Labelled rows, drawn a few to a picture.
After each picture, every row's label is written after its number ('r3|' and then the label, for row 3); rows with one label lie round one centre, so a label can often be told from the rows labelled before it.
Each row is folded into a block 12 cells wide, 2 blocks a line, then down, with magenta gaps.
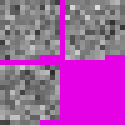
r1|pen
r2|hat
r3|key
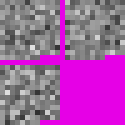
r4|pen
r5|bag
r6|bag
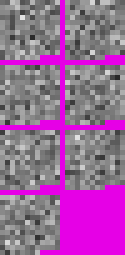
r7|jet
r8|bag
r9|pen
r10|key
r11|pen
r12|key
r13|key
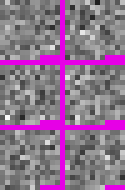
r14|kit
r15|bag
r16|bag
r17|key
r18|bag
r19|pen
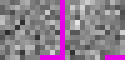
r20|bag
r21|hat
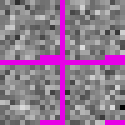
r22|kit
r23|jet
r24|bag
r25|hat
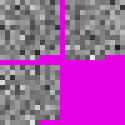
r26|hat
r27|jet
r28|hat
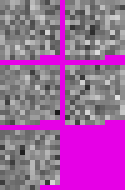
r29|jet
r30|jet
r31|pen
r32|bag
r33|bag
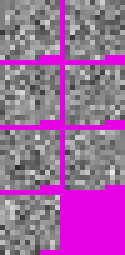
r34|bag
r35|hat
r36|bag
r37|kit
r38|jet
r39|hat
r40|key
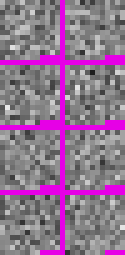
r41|bag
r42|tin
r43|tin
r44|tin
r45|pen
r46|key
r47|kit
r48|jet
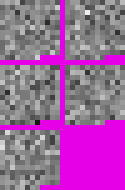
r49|pen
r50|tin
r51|key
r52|tin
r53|key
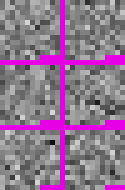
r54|hat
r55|pen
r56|kit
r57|jet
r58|key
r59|bag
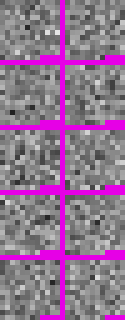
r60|jet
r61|tin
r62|kit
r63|pen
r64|bag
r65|bag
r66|hat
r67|jet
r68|jet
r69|bag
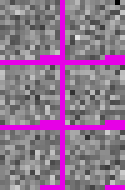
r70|kit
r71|key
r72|key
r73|pen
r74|kit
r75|tin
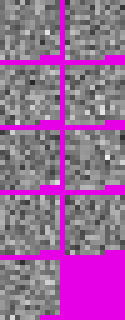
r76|kit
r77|jet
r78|tin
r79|tin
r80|jet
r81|jet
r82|tin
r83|jet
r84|kit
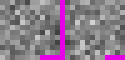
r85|pen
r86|hat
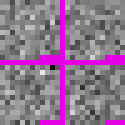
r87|pen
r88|kit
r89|key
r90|tin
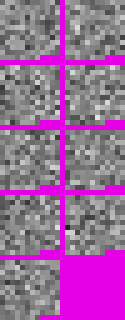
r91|pen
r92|kit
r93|jet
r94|pen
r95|kit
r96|hat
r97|tin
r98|bag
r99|tin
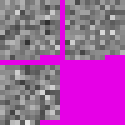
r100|hat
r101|kit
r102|kit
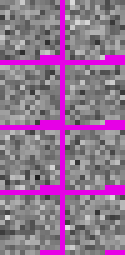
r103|bag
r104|hat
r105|hat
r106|hat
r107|pen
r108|pen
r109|jet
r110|pen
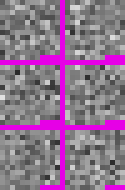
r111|bag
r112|hat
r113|hat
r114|pen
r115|tin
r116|bag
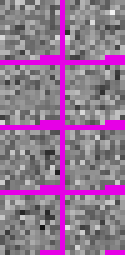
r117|bag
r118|bag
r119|key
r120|key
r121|hat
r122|hat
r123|pen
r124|key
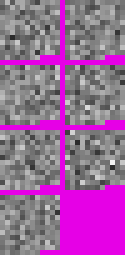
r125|hat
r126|jet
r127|key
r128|jet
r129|jet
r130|jet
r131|bag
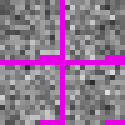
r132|jet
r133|hat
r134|pen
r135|key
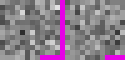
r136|tin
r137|jet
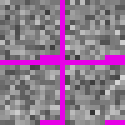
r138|hat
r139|bag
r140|tin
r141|key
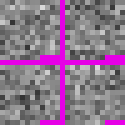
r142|key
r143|tin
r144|key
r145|hat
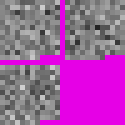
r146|kit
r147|kit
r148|hat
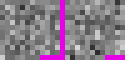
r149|tin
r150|key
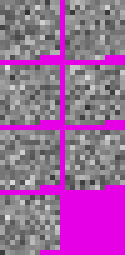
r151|jet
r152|pen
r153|hat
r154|pen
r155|hat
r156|kit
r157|jet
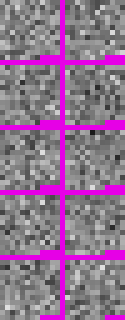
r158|jet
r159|jet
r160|tin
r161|jet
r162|tin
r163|kit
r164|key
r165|tin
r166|tin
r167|bag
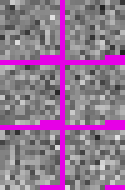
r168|jet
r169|tin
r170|pen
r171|tin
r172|kit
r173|kit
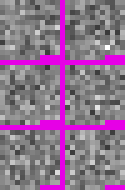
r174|tin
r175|jet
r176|jet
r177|tin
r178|kit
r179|bag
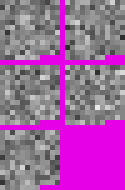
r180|hat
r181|hat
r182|tin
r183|tin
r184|hat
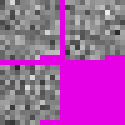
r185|jet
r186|hat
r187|bag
